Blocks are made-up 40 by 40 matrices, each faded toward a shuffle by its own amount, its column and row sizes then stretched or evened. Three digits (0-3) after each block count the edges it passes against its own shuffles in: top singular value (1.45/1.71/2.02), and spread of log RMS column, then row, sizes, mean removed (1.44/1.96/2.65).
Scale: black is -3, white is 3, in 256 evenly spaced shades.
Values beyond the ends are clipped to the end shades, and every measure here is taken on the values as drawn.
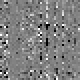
0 3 1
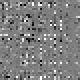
0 3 2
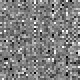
1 2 0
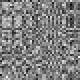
3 1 0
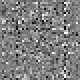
1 2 1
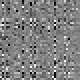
3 3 1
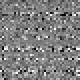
1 0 3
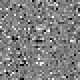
0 0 1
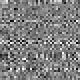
3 0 3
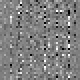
1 3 1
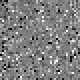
0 1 0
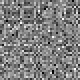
3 0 0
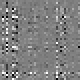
2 3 2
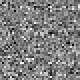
1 0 1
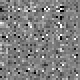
1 2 2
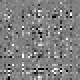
2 3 2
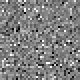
0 0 0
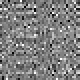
3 1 0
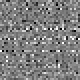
1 0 3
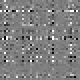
3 2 3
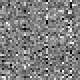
2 2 0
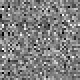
1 1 1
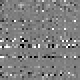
0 1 3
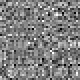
3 1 1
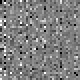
0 3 0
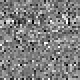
1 0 2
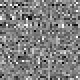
1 0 2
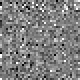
1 2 1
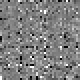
0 2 2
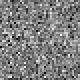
0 0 0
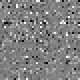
0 1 2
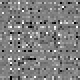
2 1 3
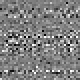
3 0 3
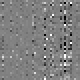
2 3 0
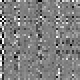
3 3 1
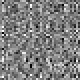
3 2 1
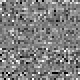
1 0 3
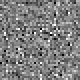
0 1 1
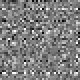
2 2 2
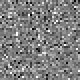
1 0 0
